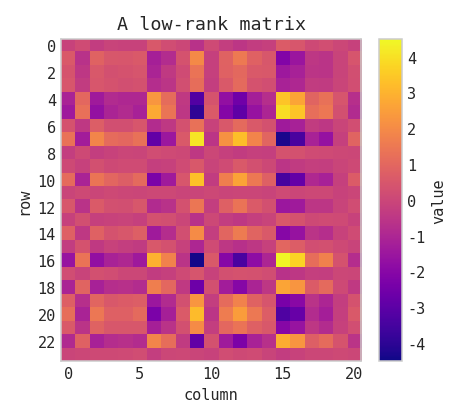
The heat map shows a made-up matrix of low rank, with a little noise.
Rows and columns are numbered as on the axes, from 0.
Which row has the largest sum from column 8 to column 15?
7
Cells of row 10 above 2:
2
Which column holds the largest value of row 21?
9
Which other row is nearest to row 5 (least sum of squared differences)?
16
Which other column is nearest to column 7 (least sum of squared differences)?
18
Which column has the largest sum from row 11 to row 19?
15
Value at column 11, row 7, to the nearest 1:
2
